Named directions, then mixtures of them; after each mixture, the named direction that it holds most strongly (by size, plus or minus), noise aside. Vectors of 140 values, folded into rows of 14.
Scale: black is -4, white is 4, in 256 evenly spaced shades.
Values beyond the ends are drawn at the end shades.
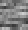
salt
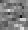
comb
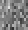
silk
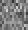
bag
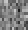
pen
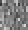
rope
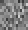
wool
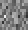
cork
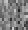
pen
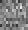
wool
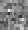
comb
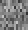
wool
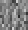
pen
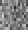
rope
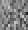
silk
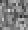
comb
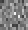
wool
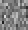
cork
